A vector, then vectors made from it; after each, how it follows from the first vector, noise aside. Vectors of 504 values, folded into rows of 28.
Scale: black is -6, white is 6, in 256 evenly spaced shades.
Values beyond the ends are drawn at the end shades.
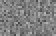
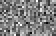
negated, scaled up.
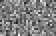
reversed, negated, scaled up.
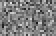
wrapped around, scaled up.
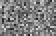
wrapped around, negated, scaled up.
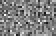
negated, scaled up.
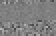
wrapped around, partly zeroed.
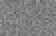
reversed, shrunk.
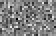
wrapped around, negated, scaled up.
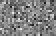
wrapped around, scaled up.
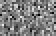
wrapped around, scaled up.
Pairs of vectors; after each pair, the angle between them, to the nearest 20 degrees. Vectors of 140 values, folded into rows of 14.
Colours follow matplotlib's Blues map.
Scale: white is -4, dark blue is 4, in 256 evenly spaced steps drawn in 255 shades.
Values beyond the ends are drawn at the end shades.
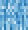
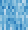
140 degrees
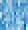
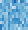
80 degrees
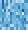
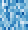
140 degrees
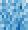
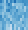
120 degrees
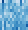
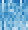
160 degrees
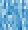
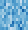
60 degrees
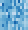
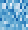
100 degrees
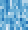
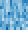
160 degrees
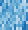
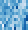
40 degrees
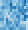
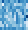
60 degrees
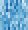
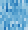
40 degrees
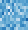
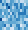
140 degrees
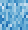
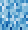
40 degrees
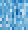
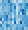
140 degrees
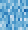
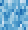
80 degrees
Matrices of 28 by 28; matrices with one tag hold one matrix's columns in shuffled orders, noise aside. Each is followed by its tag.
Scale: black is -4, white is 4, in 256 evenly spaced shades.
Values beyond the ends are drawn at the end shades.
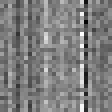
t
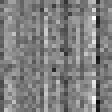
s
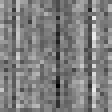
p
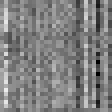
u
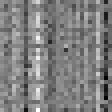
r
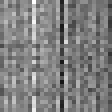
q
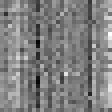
p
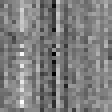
u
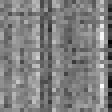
p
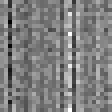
t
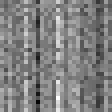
s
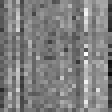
u
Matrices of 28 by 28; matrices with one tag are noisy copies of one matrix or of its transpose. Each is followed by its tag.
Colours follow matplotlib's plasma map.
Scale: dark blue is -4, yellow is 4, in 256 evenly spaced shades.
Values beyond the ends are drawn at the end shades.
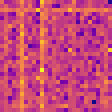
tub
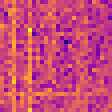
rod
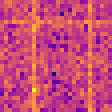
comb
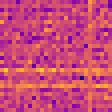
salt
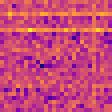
rod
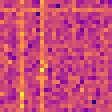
tub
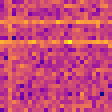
tub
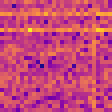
rod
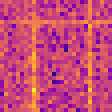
comb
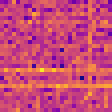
salt
